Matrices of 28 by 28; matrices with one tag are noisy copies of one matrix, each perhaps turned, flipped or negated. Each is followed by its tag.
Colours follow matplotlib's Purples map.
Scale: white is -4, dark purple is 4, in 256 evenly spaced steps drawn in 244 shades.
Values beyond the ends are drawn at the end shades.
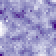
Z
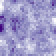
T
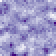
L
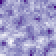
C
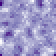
L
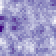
T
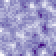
C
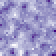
C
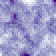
Z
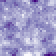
T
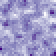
C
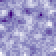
C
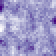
T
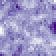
Z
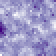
Z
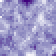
Z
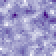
C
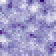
L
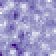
C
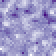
C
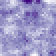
T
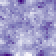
T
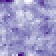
T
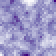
Z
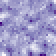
L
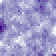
Z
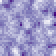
L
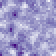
C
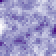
Z
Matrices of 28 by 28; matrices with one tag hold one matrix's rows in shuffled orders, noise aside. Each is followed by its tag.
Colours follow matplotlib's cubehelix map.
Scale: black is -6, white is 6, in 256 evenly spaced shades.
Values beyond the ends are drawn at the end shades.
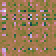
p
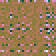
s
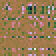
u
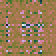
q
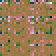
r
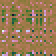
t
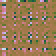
p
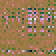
u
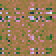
r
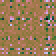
s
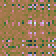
u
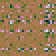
s
